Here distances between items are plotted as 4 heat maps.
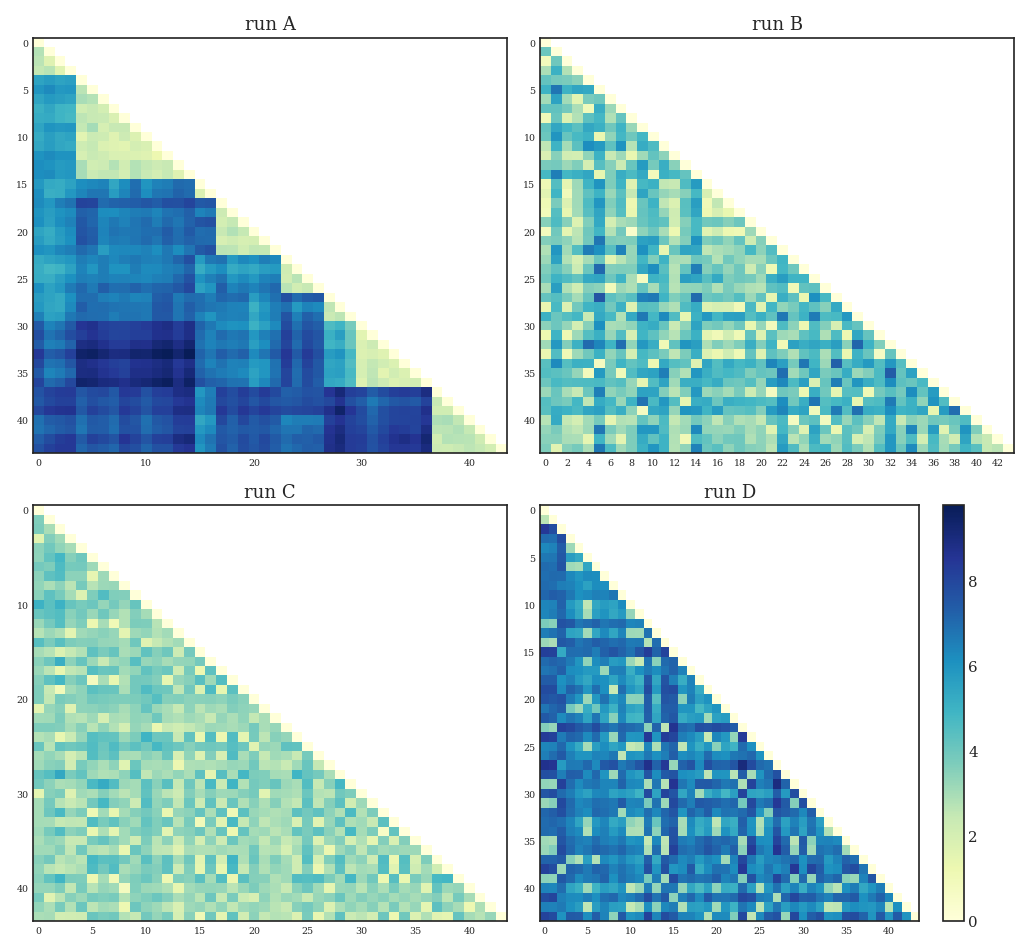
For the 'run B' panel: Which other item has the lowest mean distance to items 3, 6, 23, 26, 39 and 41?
40
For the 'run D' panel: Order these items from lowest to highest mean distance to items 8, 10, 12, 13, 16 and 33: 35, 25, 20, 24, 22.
25, 20, 22, 35, 24
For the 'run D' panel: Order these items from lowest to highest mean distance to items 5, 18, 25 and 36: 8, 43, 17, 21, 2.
21, 8, 17, 43, 2
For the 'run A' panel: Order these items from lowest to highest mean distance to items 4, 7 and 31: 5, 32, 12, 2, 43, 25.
12, 5, 2, 32, 25, 43
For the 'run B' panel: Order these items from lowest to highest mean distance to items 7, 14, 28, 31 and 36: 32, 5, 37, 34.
34, 5, 37, 32
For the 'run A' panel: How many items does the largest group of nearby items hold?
11
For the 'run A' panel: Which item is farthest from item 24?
39
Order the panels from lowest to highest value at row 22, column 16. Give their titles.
run C, run B, run D, run A
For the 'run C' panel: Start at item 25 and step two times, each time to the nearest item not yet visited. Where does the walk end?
41
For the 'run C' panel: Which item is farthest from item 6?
29
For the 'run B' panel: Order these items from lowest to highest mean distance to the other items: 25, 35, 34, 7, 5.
7, 35, 25, 34, 5
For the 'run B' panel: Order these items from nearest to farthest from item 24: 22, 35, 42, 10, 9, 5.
42, 35, 22, 9, 10, 5
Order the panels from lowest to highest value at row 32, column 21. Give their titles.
run C, run B, run A, run D
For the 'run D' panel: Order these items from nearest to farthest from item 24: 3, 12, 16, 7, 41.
7, 16, 3, 41, 12
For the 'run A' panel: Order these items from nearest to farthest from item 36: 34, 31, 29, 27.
34, 31, 29, 27
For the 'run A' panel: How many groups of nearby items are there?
8
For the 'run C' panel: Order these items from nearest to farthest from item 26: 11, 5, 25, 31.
31, 11, 25, 5
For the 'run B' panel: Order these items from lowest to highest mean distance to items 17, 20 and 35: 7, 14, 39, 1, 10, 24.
7, 24, 1, 39, 10, 14
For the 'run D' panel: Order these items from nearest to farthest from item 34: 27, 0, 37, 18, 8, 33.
33, 18, 8, 37, 0, 27
